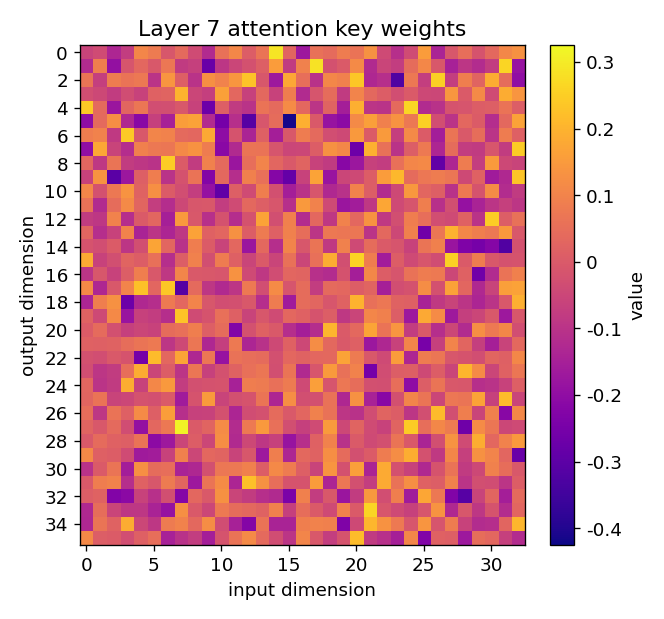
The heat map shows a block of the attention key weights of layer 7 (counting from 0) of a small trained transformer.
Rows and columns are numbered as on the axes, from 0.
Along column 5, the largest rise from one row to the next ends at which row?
14
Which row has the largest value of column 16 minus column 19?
5
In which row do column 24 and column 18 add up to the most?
27
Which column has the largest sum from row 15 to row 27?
18
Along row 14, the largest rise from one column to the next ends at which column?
32
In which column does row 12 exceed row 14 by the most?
30
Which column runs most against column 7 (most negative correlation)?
4
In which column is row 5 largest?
25
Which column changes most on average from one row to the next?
7
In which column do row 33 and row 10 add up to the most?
21
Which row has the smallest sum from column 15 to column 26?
8
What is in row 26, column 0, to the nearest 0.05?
0.05
